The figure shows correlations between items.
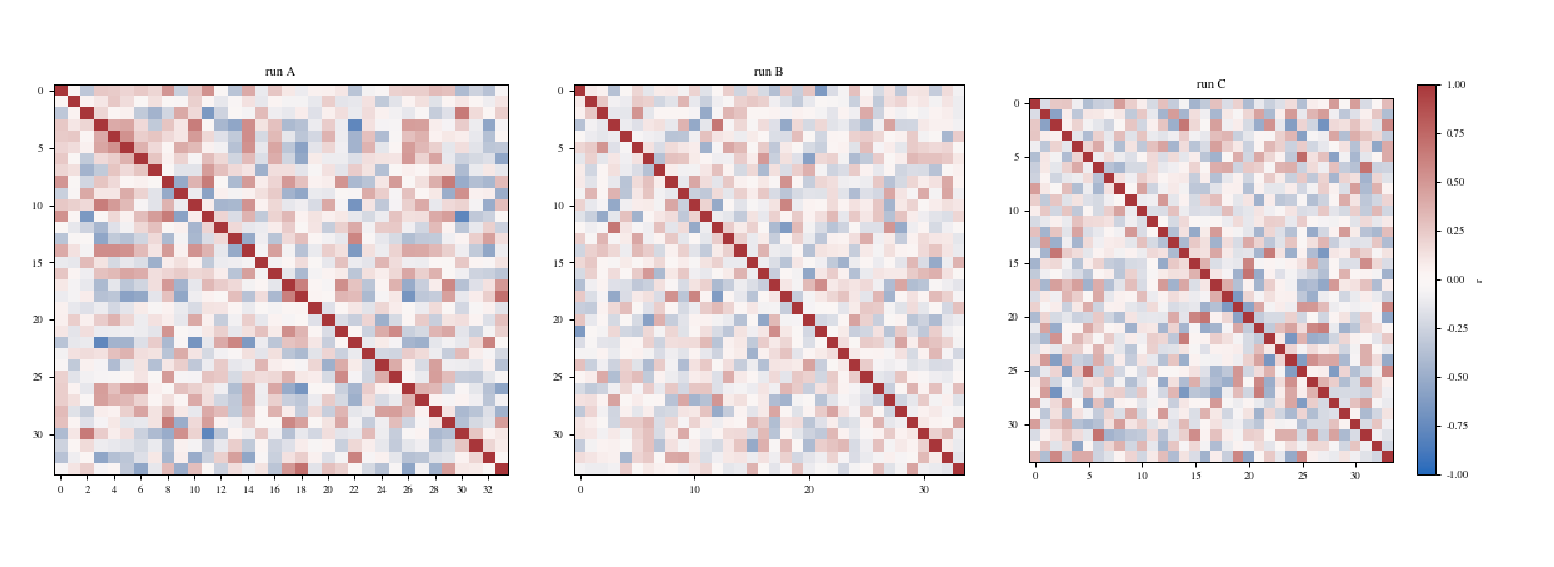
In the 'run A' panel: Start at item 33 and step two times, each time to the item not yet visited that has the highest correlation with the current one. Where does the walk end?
17
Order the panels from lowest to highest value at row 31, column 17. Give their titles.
run A, run B, run C
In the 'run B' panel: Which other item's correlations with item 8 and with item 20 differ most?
6
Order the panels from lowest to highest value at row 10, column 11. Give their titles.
run C, run A, run B
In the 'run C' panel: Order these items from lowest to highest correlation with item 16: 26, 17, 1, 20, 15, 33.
33, 26, 1, 17, 15, 20
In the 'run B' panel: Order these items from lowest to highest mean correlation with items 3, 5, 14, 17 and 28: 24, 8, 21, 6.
24, 8, 6, 21
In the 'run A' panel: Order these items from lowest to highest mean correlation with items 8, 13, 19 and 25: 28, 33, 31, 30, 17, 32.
30, 31, 32, 33, 28, 17
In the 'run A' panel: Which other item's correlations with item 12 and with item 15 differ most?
7
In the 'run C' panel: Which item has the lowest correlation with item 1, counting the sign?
2
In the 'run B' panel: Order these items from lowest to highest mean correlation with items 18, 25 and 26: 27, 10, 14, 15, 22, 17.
27, 15, 14, 17, 22, 10
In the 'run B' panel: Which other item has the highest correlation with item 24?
20
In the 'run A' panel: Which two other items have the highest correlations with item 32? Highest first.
22, 13
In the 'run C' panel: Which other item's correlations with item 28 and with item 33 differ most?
25
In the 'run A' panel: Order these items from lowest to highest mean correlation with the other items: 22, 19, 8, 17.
22, 19, 17, 8
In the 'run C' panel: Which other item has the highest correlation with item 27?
21
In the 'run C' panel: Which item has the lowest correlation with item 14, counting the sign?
27
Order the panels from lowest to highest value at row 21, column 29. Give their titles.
run C, run B, run A
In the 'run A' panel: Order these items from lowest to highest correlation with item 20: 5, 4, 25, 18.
25, 18, 5, 4
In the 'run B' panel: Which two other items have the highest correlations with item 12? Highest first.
3, 27
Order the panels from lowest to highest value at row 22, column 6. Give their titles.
run A, run C, run B
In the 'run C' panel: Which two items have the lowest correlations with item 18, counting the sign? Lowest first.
19, 26
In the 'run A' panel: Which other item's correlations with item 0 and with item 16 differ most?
9
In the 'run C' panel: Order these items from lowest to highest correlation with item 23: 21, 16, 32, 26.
16, 32, 26, 21
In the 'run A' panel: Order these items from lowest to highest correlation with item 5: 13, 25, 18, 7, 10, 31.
18, 13, 31, 25, 7, 10
